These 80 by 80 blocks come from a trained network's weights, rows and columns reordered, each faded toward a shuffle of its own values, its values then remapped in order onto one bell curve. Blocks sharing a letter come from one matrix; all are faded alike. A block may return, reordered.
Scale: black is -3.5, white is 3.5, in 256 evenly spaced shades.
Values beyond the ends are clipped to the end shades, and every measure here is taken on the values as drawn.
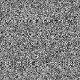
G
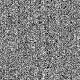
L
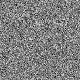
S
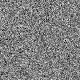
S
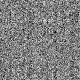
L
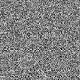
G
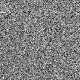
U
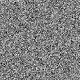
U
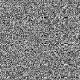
G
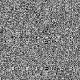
G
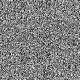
L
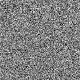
S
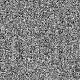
L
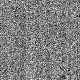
L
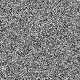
S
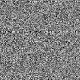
G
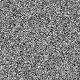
S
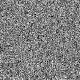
U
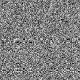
G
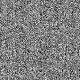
L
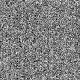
L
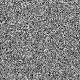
U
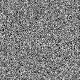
L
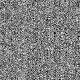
L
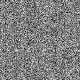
L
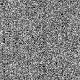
L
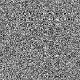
G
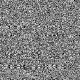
G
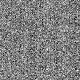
L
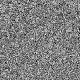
S
